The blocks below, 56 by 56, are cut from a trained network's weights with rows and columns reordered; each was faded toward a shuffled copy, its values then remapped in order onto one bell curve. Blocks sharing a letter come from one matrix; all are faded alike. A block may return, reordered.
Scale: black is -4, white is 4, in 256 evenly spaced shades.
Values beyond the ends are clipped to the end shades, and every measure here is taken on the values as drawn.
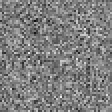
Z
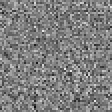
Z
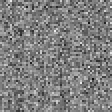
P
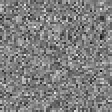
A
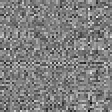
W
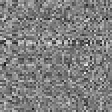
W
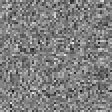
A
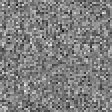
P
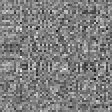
W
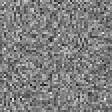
A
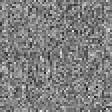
P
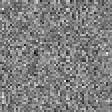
A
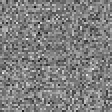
Z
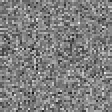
Z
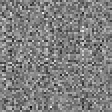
A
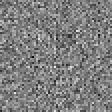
Z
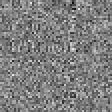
A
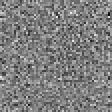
A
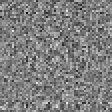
Z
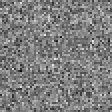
Z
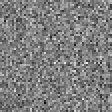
P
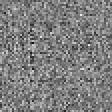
A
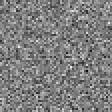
Z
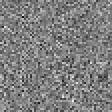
A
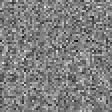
Z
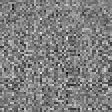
W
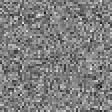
Z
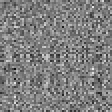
W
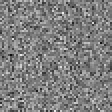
P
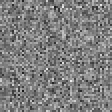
Z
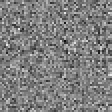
A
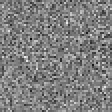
P
